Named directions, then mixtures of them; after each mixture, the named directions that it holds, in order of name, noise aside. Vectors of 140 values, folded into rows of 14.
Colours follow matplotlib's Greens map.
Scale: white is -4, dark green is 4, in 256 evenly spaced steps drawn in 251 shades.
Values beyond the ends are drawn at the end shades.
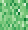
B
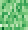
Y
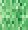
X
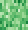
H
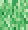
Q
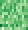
Y.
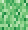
B, Y.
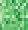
B, X.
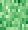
H.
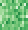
B, X.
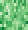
H, Y.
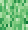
H, Q.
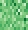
B.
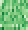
Q, Y.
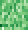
Y.
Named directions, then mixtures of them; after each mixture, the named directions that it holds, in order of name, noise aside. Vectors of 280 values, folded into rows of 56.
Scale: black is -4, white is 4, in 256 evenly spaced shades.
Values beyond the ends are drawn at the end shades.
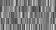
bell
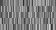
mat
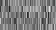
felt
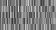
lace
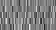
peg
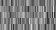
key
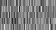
bell, lace, mat.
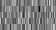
bell, key, peg.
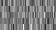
felt, key.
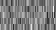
key.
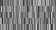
mat.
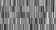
bell, key.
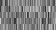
felt.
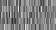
bell, lace.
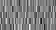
peg.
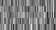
key.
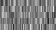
bell, felt, key.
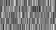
bell.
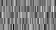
bell, key, peg.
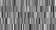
bell, key, peg.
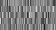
felt, lace, peg.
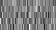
felt, mat, peg.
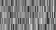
key.
